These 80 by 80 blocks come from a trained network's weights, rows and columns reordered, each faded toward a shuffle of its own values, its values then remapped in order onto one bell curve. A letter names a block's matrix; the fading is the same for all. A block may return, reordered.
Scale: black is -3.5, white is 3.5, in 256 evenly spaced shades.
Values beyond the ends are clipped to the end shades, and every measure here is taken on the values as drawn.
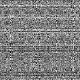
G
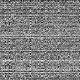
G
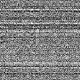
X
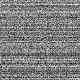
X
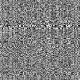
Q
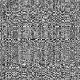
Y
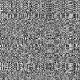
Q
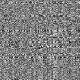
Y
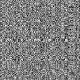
Q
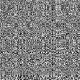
Y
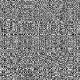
Y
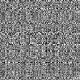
Y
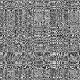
Q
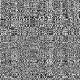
Y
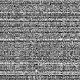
X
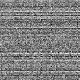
X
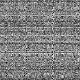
G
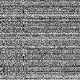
X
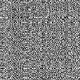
Q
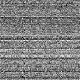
X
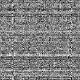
G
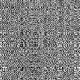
Q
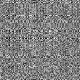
Y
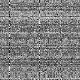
G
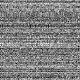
X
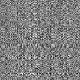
Q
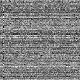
X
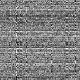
G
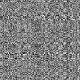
Q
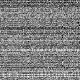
X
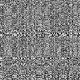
Q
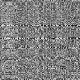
Y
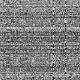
G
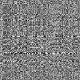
Y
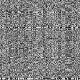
Y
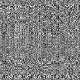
Y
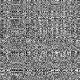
Y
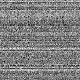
X
